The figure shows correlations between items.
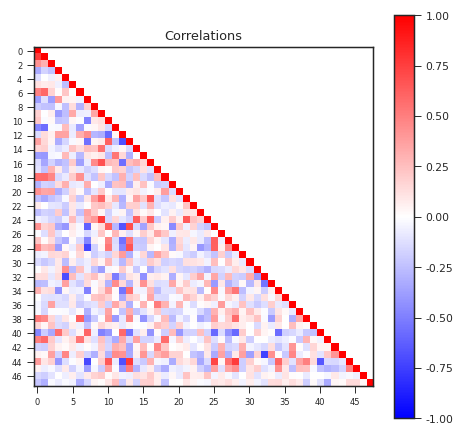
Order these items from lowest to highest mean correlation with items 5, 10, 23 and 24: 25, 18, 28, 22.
28, 18, 25, 22
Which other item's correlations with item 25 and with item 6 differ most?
12
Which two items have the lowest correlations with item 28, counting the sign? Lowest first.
7, 40
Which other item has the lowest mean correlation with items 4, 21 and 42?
32
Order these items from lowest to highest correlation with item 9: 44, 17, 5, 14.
17, 44, 5, 14
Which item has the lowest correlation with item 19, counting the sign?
25
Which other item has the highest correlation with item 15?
11
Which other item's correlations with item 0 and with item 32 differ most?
43
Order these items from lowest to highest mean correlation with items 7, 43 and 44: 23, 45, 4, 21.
23, 45, 21, 4
